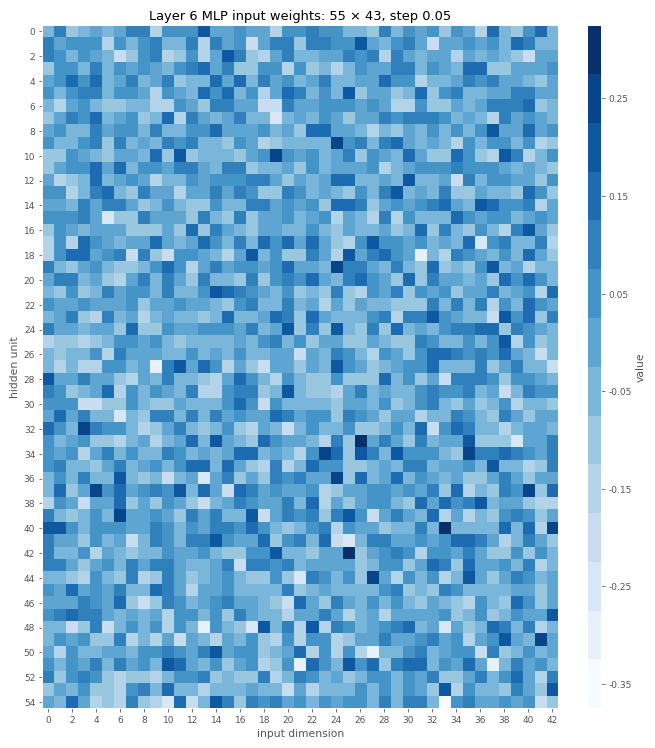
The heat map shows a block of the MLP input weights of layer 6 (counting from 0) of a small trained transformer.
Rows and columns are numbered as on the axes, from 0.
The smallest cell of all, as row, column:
54, 33
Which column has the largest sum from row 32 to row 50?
6
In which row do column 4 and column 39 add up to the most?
37
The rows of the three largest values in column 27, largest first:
44, 17, 51
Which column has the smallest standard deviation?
8
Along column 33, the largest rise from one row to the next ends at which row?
40
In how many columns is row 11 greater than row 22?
19
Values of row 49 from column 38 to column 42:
0.2 0 -0.05 0.25 0
